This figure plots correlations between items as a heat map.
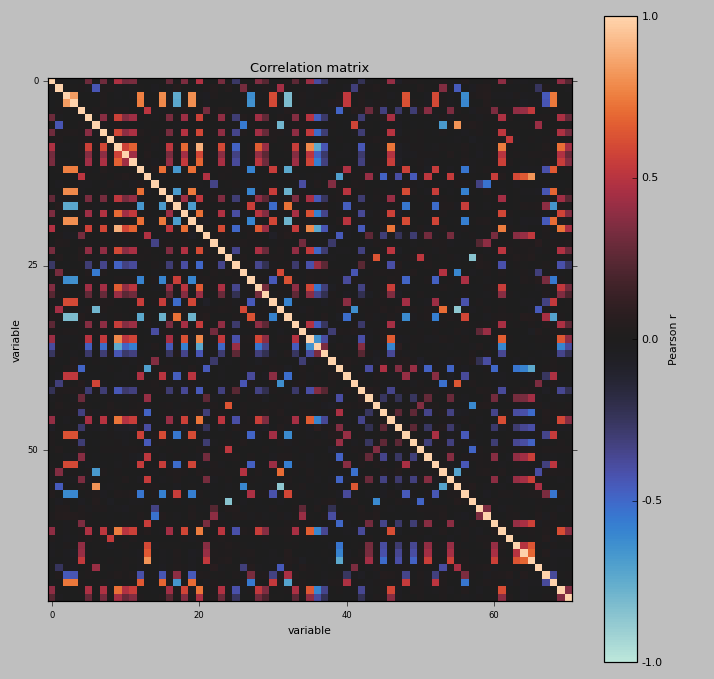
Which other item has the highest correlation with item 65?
13
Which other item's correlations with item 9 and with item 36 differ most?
20
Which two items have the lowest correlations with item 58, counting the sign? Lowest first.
14, 38
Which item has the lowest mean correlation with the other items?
36
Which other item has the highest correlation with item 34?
59
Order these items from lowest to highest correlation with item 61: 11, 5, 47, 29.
47, 29, 5, 11
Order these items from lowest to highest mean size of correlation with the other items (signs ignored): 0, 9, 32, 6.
6, 0, 32, 9
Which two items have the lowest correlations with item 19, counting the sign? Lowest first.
32, 17
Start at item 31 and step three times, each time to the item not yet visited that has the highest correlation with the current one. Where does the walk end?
1
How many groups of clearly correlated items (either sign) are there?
7
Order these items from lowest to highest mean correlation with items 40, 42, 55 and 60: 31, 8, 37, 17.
31, 17, 8, 37
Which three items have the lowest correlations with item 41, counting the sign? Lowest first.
31, 53, 26
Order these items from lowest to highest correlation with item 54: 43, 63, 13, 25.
25, 43, 63, 13
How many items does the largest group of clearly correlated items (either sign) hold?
22
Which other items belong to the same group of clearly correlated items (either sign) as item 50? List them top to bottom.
24, 44, 57
